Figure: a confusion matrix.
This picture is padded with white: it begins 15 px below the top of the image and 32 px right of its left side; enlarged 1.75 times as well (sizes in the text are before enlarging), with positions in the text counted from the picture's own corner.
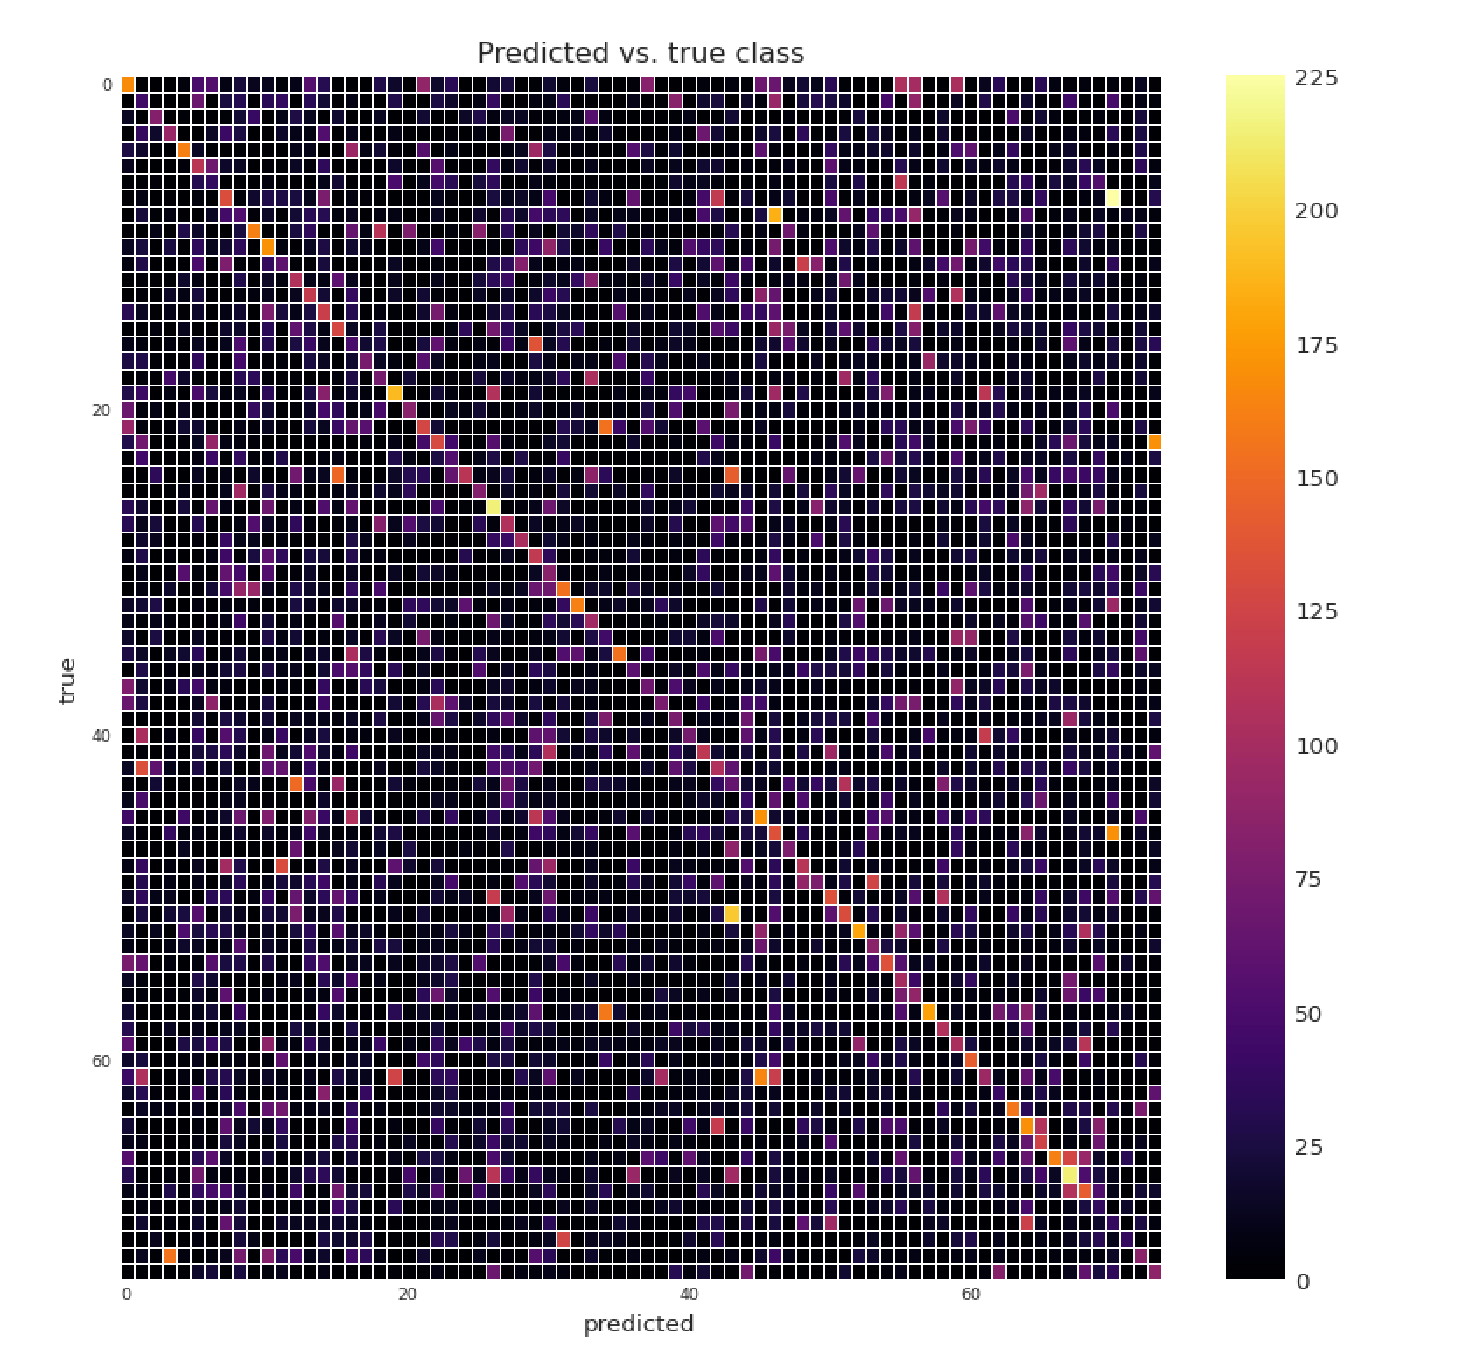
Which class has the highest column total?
46
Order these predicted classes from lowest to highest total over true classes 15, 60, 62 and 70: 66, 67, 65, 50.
66, 67, 65, 50
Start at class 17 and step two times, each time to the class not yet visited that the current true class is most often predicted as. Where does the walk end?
34
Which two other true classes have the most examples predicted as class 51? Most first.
43, 18
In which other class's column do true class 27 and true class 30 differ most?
18
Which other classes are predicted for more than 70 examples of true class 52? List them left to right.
45, 55, 68
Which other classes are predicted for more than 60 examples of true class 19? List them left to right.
14, 26, 46, 54, 61
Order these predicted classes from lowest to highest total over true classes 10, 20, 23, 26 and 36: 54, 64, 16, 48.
48, 54, 16, 64
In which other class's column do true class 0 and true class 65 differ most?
55
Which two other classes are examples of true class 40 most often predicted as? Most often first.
61, 1
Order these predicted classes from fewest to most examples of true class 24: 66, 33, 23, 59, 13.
13, 59, 66, 23, 33
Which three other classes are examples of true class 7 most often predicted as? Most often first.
70, 42, 14
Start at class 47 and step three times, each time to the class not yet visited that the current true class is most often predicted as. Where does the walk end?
33
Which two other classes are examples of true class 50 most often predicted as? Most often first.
26, 58
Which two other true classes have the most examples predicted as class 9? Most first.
31, 27
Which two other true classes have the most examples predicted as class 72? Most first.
63, 35
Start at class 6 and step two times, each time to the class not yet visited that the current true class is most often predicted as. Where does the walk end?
67
